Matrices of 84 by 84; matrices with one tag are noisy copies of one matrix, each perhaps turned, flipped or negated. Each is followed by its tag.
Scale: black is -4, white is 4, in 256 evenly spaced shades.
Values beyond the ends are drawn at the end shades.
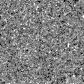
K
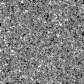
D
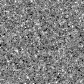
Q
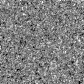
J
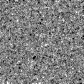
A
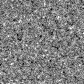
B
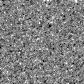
A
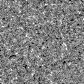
B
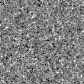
Q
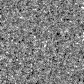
A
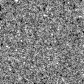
K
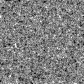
K
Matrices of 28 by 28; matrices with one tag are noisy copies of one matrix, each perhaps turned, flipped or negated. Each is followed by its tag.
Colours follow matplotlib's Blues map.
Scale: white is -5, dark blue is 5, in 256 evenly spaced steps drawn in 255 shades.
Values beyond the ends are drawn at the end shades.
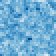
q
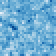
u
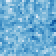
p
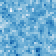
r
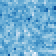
p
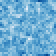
q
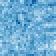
p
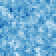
r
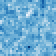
u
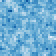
r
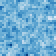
r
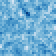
u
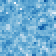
u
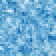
r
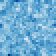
q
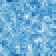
q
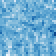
p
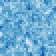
u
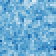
p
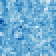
p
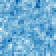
r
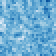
p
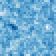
u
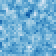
u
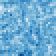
p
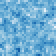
r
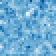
u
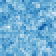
u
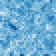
u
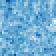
p
